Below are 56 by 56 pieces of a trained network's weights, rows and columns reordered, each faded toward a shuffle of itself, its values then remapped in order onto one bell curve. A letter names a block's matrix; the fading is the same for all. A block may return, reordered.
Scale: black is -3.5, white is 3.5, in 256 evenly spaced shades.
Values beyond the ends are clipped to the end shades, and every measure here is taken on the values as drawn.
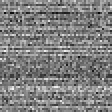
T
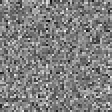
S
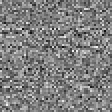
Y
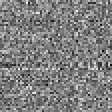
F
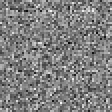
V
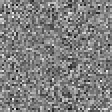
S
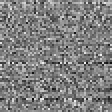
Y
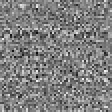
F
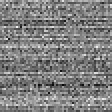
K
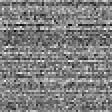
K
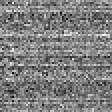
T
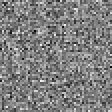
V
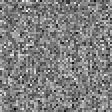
V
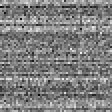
K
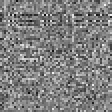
Y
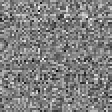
F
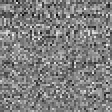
F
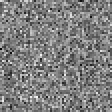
V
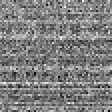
T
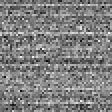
T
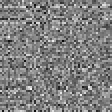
Y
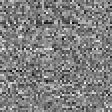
F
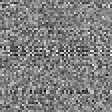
Y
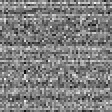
T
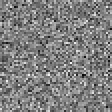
V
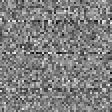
Y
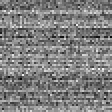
K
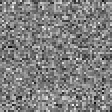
F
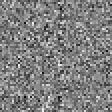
S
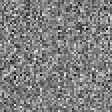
S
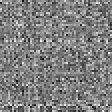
Y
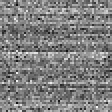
K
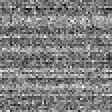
T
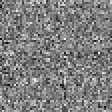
F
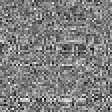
Y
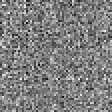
V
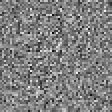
S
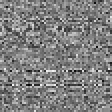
Y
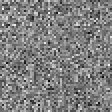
S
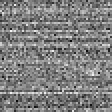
T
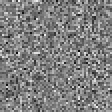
S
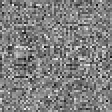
F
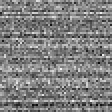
T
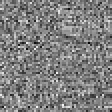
Y
